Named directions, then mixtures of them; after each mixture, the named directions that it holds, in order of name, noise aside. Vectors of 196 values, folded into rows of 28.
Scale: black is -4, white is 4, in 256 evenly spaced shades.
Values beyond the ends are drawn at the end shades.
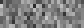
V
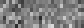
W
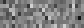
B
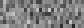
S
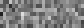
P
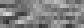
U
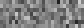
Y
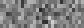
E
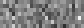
B.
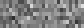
B, U, Y.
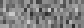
S.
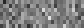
B, P.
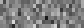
B, V.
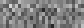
B, P, W.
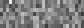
P, Y.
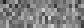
B, P, W.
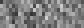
V.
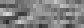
U.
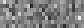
B.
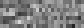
B, S, U.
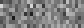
B, V, Y.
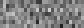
S.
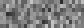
E, S.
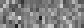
W.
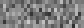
S.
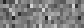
B.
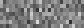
S.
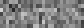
P, W.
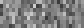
V.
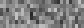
S, U, Y.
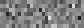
B, E.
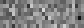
B.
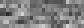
U.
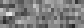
S, U.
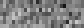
S, U, Y.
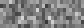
E, P, U.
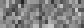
E, W.
